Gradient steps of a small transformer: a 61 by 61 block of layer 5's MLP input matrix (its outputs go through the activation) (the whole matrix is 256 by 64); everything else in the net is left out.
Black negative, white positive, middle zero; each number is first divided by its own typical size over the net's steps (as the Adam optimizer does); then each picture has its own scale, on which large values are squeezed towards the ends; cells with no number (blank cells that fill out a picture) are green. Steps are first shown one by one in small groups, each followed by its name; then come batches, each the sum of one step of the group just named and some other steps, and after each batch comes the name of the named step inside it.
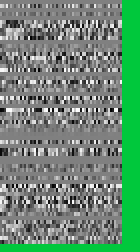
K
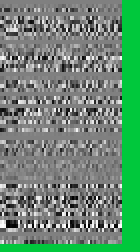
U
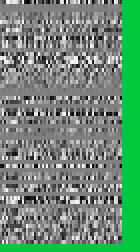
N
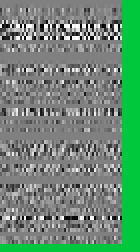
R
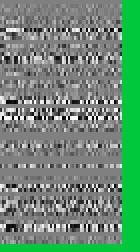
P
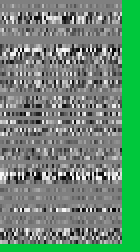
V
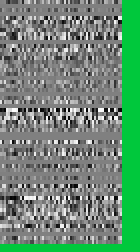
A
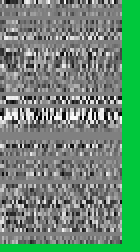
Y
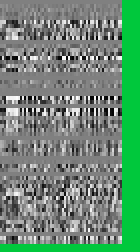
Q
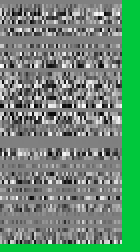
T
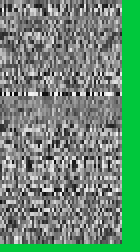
U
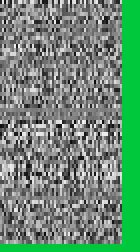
V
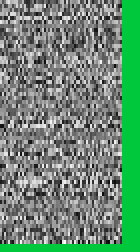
N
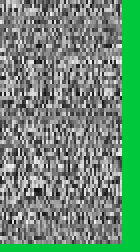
N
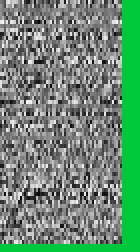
N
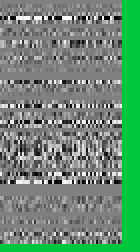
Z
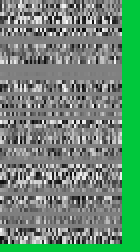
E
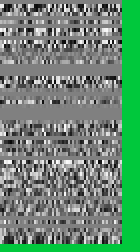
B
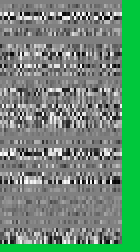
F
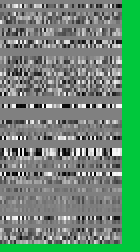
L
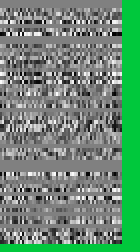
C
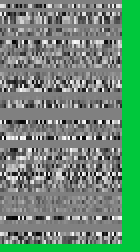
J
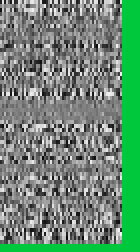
E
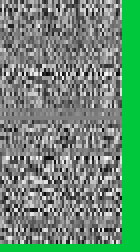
E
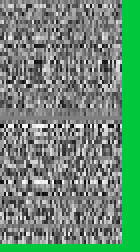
L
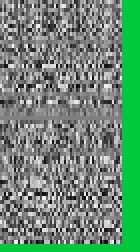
E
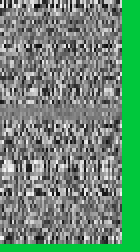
B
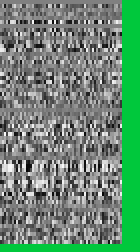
C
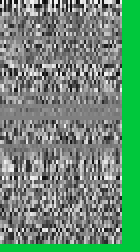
B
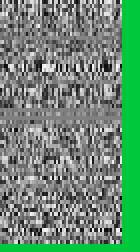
E
